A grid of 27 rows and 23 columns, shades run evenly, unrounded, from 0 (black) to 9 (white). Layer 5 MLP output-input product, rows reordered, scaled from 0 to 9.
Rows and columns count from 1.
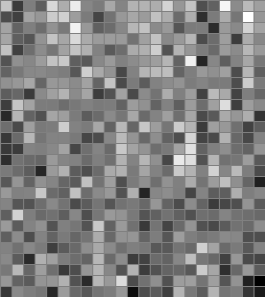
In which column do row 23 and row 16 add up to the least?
4
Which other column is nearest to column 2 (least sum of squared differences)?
10
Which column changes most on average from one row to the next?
2
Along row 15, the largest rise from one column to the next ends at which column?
16
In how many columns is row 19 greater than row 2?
4
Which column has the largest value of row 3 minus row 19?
7
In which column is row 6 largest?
17
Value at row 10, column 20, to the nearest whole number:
8
